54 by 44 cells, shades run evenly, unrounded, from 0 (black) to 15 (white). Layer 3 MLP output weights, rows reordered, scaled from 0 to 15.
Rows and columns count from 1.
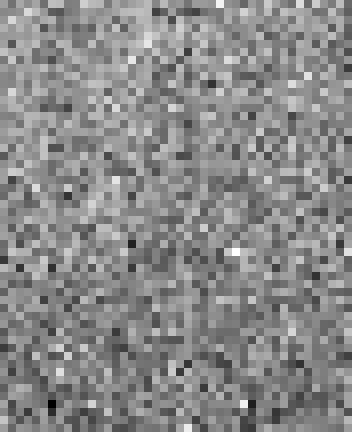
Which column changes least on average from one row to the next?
18
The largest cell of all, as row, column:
32, 30
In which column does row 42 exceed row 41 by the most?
20
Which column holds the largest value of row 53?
1
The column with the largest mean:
13
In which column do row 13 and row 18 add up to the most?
37
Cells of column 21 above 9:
14
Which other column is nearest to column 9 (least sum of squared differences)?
33
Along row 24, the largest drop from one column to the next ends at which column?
6
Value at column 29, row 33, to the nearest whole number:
8
